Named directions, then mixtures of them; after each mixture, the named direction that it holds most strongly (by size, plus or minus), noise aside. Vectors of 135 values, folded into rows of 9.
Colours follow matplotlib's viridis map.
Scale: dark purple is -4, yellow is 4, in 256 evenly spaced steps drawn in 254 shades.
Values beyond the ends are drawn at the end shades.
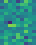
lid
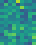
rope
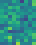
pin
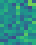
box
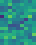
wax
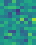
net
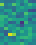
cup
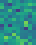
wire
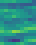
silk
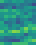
silk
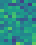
pin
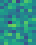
lid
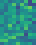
box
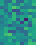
net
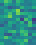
net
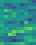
silk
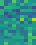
net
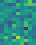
wire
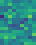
wax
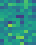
lid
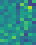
box
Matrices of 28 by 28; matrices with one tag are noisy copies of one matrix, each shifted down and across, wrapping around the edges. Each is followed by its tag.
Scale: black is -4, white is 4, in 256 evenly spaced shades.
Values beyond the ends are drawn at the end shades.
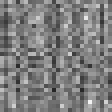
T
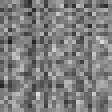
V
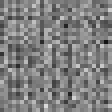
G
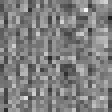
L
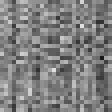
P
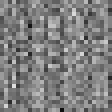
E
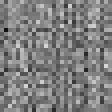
E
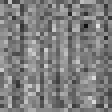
T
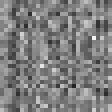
V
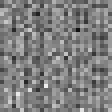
G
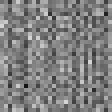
E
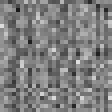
V
